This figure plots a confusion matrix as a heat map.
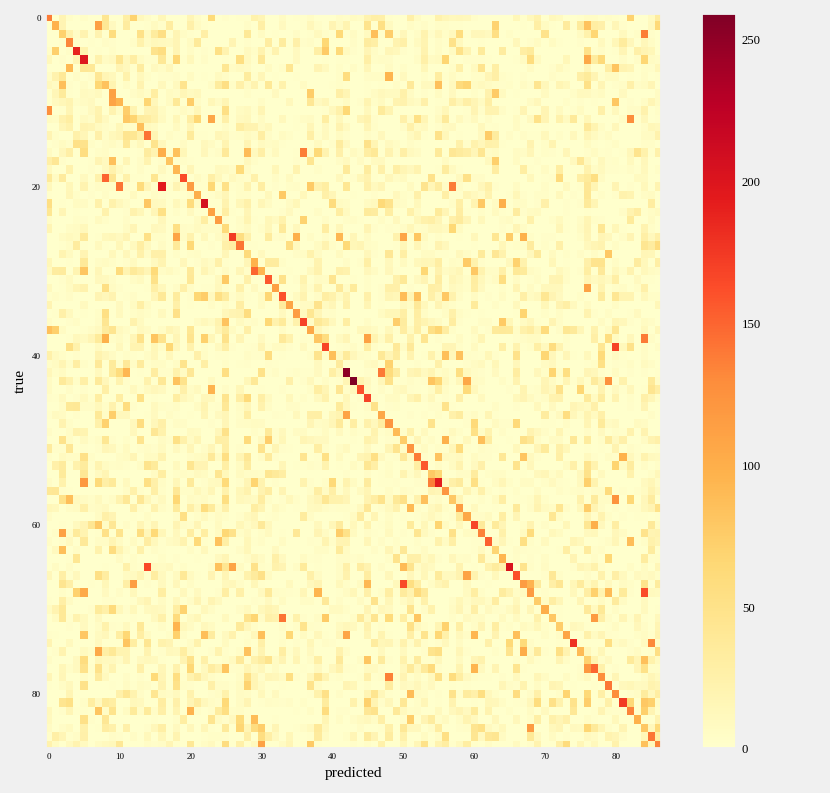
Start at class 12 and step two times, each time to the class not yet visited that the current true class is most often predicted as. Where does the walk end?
20
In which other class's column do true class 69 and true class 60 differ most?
77
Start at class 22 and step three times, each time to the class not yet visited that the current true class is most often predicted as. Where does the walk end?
28
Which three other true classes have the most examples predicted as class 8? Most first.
19, 38, 48
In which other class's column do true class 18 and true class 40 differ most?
58
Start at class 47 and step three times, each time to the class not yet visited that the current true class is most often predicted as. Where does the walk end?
0
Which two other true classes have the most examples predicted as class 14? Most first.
65, 22
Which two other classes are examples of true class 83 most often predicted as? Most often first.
29, 51
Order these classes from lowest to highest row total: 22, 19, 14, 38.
14, 19, 22, 38
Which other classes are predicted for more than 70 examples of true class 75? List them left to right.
7, 28, 67
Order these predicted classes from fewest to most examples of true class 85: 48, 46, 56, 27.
27, 46, 48, 56
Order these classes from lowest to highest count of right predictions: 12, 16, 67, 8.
12, 8, 16, 67
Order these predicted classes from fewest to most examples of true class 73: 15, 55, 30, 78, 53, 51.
15, 78, 51, 53, 55, 30
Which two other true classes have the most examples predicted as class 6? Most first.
60, 81
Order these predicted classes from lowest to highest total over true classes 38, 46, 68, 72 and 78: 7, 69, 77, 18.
69, 7, 77, 18
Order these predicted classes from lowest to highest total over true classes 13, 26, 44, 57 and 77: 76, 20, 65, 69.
69, 65, 20, 76
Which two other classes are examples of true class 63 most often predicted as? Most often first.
2, 9
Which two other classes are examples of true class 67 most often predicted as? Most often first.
50, 12
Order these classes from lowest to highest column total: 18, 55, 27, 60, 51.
27, 51, 60, 55, 18
